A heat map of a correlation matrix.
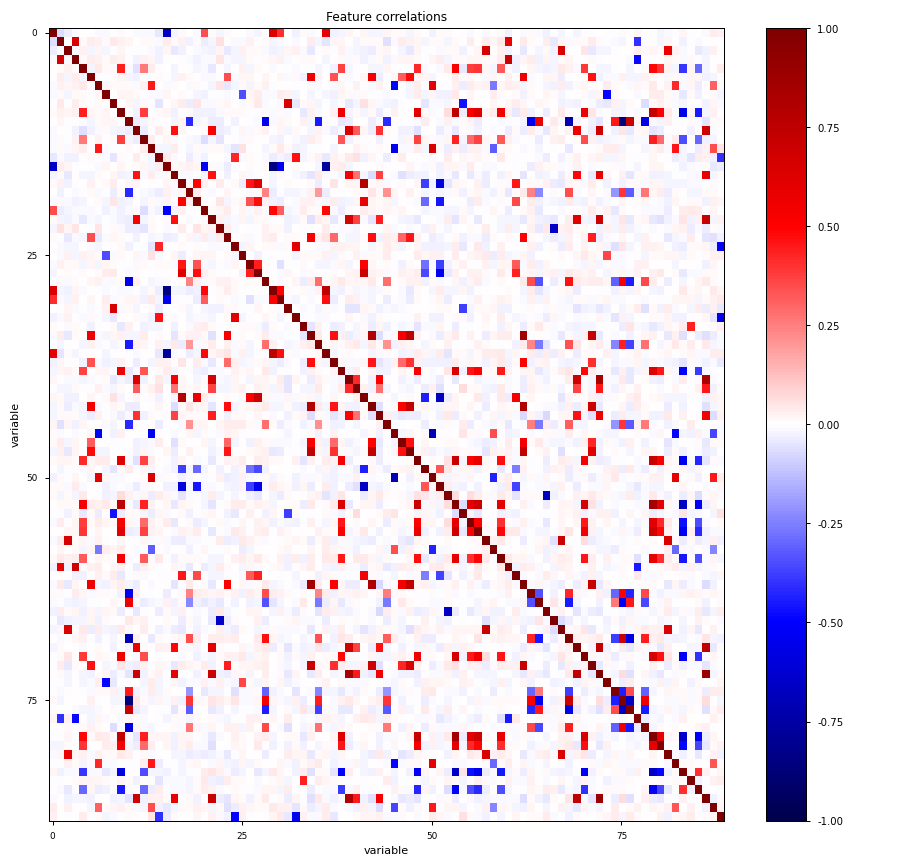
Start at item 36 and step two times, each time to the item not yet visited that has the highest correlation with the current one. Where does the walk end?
0
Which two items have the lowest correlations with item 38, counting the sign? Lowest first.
83, 85
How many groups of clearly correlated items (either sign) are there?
15
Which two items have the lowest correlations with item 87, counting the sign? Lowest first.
45, 58
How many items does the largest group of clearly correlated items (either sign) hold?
14
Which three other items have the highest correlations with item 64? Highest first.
10, 76, 74
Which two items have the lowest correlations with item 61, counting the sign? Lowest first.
51, 49
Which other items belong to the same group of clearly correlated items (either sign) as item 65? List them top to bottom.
52
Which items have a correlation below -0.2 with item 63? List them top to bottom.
10, 64, 74, 76
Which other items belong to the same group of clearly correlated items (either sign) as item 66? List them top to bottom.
22
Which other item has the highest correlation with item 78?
75
